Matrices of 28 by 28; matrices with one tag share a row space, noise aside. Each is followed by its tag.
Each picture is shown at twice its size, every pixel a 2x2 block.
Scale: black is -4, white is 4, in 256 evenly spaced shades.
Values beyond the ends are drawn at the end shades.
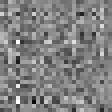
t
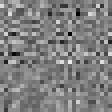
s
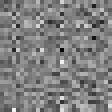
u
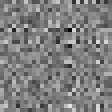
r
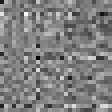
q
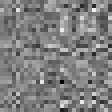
u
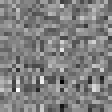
u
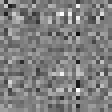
s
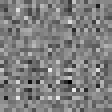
r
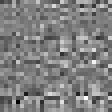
u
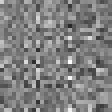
q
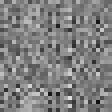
r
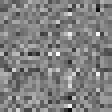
r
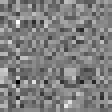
t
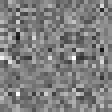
t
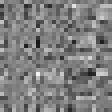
q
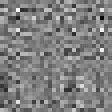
t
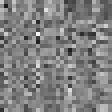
q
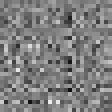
r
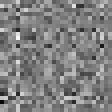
t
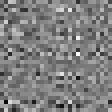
s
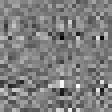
s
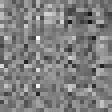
q
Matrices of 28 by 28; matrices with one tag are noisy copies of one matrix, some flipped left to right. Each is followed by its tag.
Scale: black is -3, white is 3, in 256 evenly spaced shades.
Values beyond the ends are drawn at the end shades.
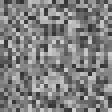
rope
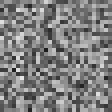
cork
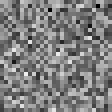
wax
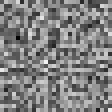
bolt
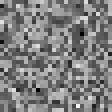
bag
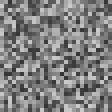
bag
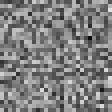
bolt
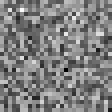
bag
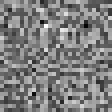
bolt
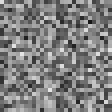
cork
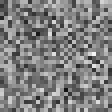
wax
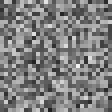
cork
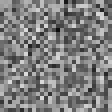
wax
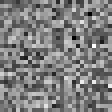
bolt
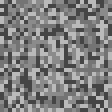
rope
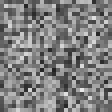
cork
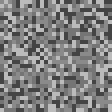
wax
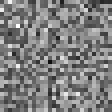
bolt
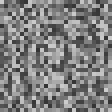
rope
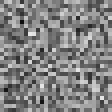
bolt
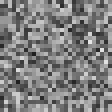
bag
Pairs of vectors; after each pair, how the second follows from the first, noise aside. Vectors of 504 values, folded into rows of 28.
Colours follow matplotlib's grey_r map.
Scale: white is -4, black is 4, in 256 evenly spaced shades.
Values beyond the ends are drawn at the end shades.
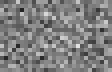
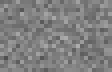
shrunk.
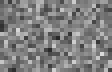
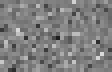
partly zeroed.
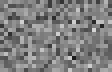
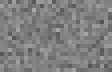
wrapped around, shrunk.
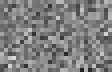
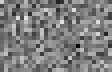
wrapped around, negated.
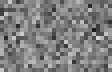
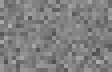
wrapped around, shrunk.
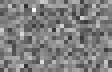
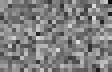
wrapped around, negated.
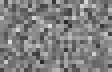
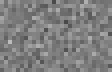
shrunk.
